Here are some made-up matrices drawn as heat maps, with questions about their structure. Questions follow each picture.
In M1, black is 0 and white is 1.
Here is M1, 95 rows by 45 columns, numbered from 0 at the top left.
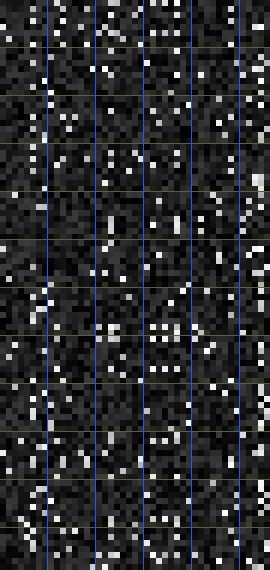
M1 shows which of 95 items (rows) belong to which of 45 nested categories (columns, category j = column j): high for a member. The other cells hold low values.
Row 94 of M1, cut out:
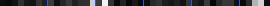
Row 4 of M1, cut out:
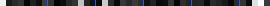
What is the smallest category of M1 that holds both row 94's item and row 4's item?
17
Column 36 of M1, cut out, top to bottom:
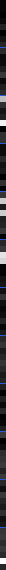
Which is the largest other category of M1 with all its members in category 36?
41
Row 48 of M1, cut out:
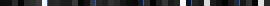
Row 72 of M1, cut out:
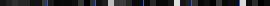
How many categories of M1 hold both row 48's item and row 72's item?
0
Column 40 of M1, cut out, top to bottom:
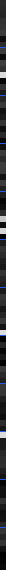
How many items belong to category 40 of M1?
5
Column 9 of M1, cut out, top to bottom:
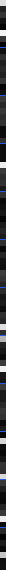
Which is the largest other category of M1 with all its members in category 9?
27
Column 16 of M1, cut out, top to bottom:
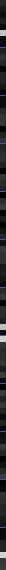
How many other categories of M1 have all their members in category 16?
1
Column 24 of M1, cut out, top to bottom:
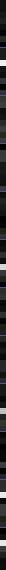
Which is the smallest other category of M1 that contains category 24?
39
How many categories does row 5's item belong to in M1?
7
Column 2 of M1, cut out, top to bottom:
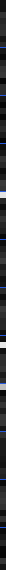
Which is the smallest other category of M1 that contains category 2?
35
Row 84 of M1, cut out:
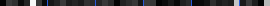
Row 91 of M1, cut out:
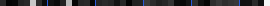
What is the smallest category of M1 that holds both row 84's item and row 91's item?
44
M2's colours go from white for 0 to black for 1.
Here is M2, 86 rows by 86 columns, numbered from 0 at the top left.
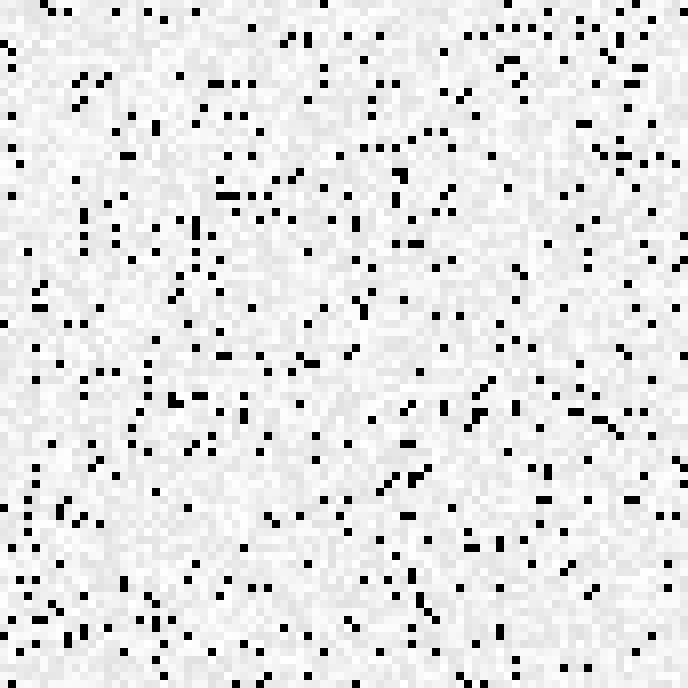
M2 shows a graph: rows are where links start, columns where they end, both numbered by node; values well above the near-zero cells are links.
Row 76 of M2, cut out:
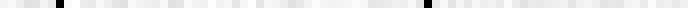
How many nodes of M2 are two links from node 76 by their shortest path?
7
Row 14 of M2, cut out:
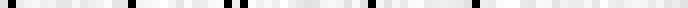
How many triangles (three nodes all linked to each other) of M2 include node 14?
0
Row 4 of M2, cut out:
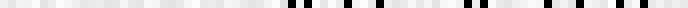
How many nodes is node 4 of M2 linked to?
10
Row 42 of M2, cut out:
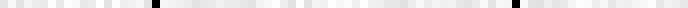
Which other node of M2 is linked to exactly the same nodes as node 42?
node 82
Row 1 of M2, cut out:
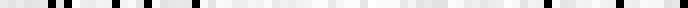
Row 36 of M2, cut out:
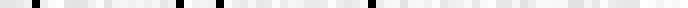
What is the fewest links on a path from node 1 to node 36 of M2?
3
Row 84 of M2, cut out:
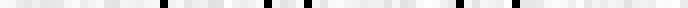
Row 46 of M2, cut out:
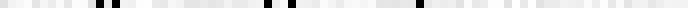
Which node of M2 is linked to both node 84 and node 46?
node 33
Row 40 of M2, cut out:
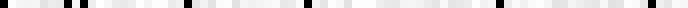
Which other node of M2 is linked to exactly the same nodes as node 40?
node 79
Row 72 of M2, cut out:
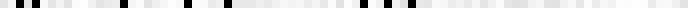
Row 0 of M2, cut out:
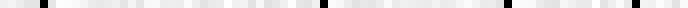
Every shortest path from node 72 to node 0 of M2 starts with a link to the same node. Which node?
node 23
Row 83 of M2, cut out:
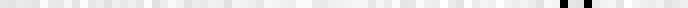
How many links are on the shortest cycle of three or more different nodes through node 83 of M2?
5
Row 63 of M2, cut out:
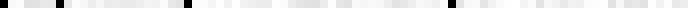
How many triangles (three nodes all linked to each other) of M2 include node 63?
1
